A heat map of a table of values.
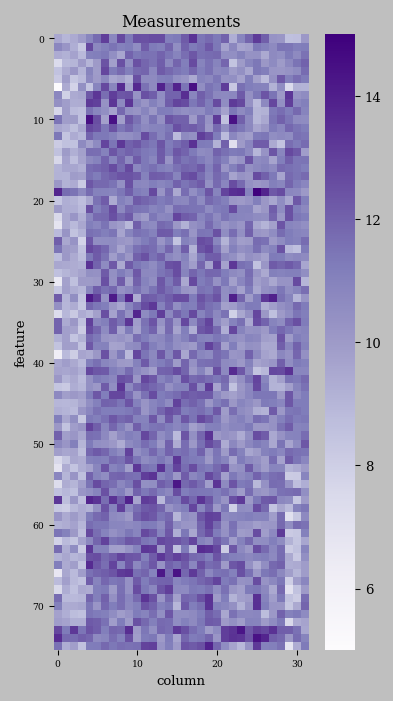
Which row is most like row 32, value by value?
57
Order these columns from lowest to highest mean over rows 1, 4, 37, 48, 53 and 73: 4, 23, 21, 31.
31, 23, 21, 4
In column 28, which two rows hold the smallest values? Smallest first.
13, 43
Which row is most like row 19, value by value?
74
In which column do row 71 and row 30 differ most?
0
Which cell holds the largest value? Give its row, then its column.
19, 25
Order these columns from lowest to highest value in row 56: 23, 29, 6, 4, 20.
23, 4, 20, 29, 6
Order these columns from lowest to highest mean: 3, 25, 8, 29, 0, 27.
3, 0, 29, 27, 25, 8
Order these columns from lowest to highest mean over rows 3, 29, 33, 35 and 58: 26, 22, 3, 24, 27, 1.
1, 3, 22, 27, 26, 24
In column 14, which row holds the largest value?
68
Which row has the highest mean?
73
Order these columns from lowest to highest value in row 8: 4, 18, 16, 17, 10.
10, 17, 18, 16, 4
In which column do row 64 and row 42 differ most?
30
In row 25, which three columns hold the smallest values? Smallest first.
3, 15, 21
